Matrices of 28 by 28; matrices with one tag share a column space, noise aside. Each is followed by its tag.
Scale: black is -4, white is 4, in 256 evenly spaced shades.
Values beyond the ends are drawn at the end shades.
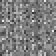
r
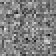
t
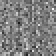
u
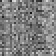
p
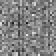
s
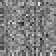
s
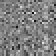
r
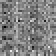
r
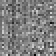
u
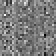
s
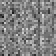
t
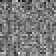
p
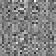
p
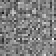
t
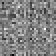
t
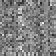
s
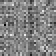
s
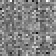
p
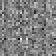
t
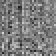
u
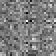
r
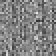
r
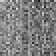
p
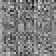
p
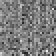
u
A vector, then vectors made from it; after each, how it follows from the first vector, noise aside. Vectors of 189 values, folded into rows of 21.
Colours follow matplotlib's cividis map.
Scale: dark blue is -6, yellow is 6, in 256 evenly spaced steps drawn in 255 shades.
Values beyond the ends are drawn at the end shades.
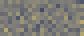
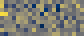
reversed, scaled up.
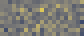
negated.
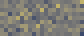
negated.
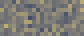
wrapped around, negated.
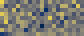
reversed, scaled up.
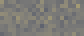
reversed, shrunk.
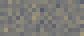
shrunk.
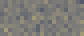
shrunk.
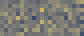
negated.
